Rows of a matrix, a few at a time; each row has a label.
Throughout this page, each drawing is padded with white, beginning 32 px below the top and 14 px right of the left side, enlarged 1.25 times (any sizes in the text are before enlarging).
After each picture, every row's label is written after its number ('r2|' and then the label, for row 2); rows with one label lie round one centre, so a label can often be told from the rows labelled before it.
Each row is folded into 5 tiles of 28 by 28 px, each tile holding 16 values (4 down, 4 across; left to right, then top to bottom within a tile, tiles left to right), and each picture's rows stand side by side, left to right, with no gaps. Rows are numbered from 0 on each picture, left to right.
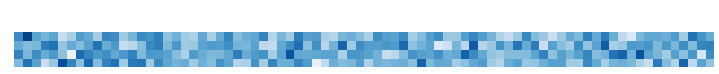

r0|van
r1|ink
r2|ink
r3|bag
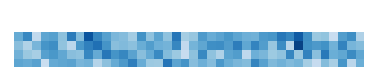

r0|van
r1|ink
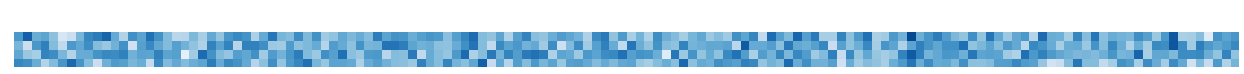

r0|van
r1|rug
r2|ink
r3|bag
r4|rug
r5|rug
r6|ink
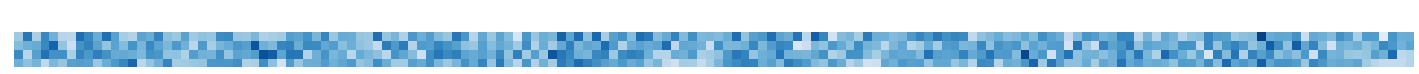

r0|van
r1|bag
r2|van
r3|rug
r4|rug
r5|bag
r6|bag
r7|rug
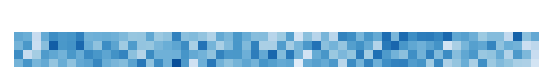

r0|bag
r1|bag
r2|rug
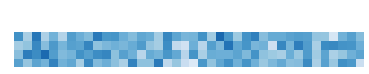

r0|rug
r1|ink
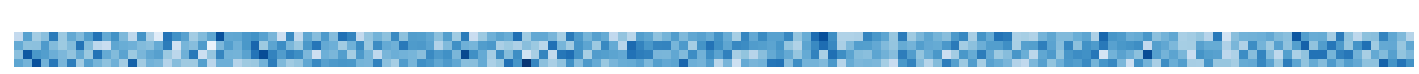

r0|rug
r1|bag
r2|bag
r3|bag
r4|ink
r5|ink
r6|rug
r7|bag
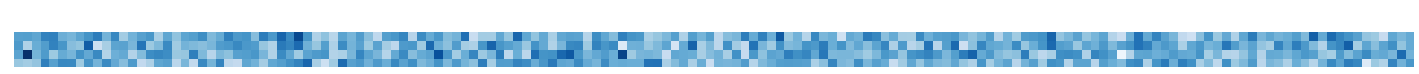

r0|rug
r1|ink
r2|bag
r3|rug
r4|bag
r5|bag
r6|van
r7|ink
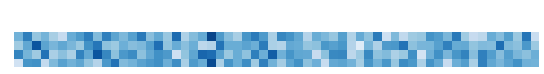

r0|van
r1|rug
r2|van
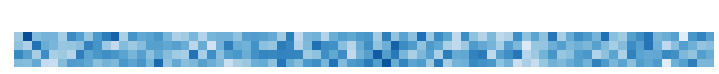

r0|van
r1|bag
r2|rug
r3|ink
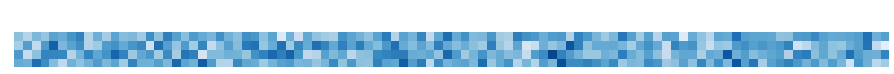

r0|bag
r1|bag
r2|rug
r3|rug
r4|rug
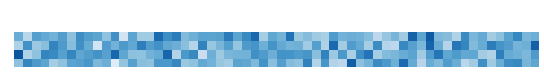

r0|bag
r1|bag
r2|bag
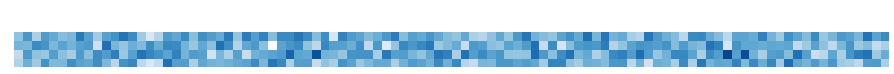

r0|ink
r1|ink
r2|bag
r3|bag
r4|rug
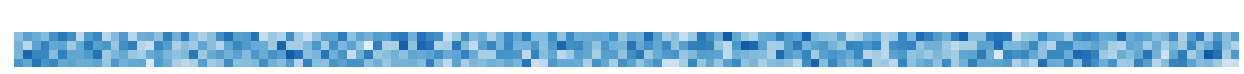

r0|rug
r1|bag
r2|bag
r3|ink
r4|van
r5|ink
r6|rug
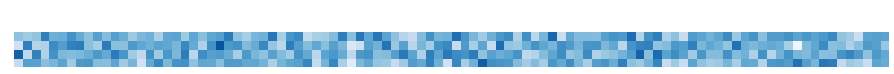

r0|bag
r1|rug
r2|van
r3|ink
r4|ink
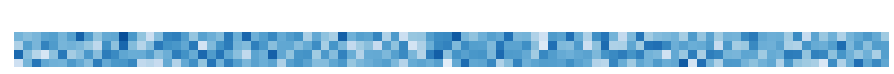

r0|ink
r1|rug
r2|van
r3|bag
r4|bag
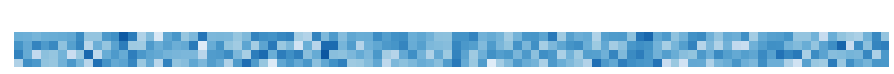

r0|ink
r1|van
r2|ink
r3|ink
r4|bag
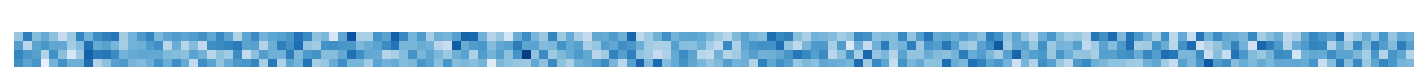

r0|van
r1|ink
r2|ink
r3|van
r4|bag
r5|ink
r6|bag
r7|van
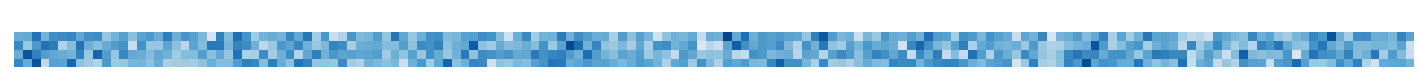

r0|rug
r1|ink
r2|ink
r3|rug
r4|ink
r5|rug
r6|rug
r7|van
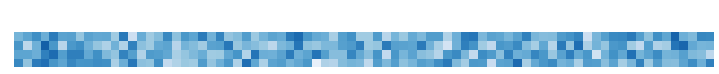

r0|rug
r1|ink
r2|ink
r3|van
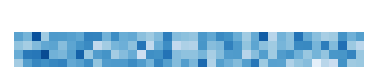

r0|rug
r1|ink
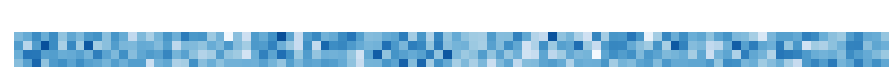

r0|rug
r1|van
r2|rug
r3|van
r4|van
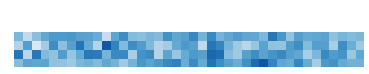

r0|bag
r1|rug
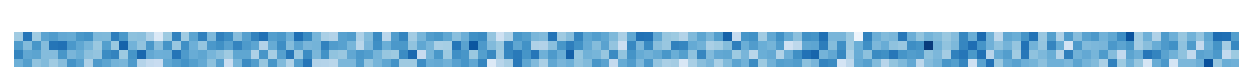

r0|ink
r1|ink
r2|ink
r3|ink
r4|ink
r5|van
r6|bag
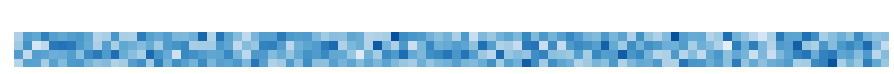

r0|bag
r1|van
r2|bag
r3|bag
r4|van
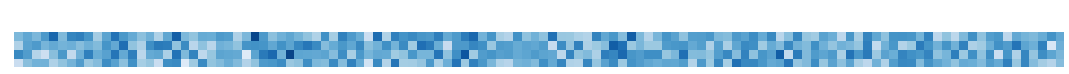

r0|ink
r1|bag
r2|ink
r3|van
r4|rug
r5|rug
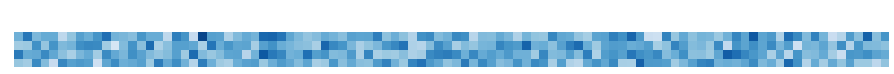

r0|van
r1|van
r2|van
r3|van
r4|rug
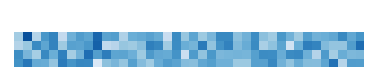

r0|van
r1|bag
